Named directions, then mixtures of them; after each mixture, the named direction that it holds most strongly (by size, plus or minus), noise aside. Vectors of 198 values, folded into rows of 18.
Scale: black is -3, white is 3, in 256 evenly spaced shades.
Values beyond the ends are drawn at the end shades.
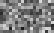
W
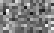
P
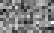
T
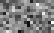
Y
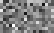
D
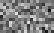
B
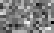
T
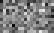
D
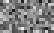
W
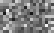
P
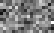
T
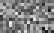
B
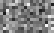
P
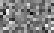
P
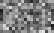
W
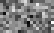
Y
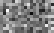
P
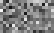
D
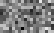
W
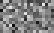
D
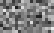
T
